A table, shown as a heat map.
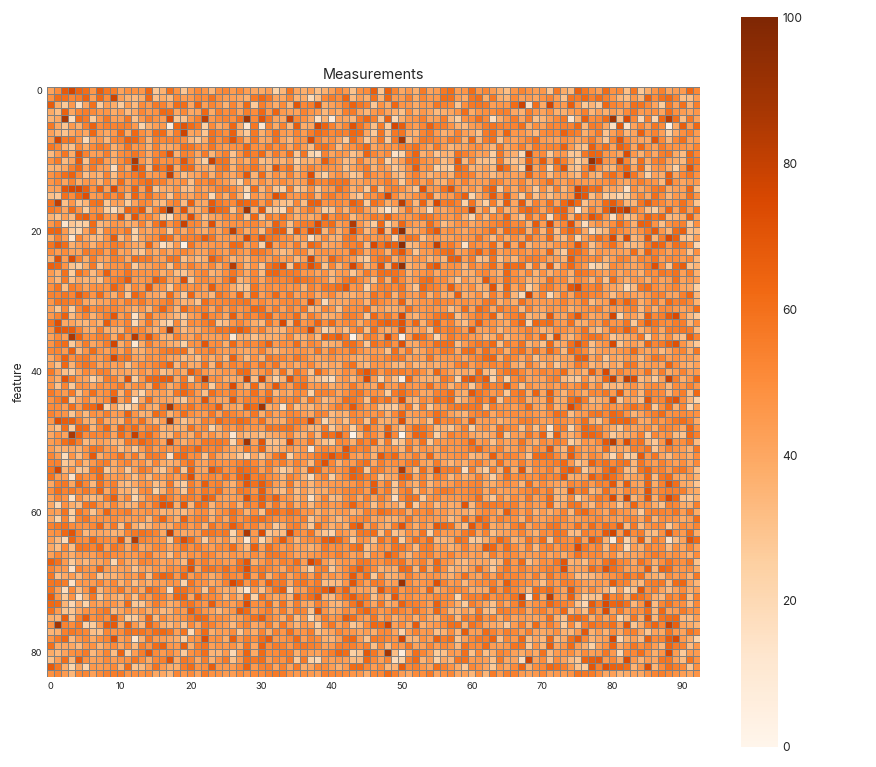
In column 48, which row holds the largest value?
80
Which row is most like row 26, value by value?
60
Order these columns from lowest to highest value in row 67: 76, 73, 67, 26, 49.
76, 26, 49, 67, 73
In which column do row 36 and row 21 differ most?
75
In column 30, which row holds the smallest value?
5
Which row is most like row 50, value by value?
63
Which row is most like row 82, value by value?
73
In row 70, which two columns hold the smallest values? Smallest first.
3, 19
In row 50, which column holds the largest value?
28
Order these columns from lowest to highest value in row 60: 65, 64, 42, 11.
64, 42, 11, 65
